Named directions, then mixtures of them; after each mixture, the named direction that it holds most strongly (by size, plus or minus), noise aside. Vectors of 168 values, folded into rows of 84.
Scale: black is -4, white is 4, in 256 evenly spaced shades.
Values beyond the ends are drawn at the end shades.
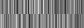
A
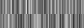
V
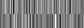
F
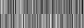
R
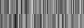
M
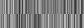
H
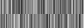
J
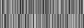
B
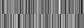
B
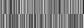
B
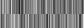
J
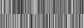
J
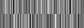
F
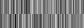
M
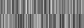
V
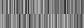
A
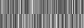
M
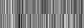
H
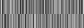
B
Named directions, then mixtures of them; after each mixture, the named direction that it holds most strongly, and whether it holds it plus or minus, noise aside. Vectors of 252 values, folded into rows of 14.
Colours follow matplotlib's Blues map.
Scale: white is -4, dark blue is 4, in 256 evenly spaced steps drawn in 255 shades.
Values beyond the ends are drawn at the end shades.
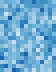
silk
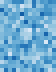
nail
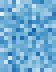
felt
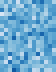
felt, plus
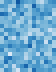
felt, minus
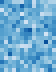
nail, minus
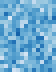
silk, minus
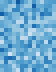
felt, minus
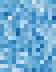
silk, minus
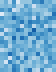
felt, plus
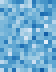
nail, plus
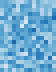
silk, minus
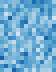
silk, plus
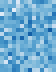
felt, plus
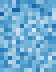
felt, minus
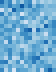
nail, minus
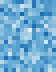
nail, plus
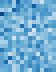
felt, minus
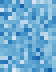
silk, minus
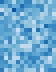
nail, minus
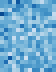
felt, minus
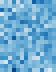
felt, plus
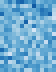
felt, minus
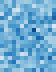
silk, minus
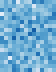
felt, plus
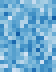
silk, minus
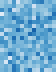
felt, plus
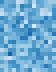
nail, minus
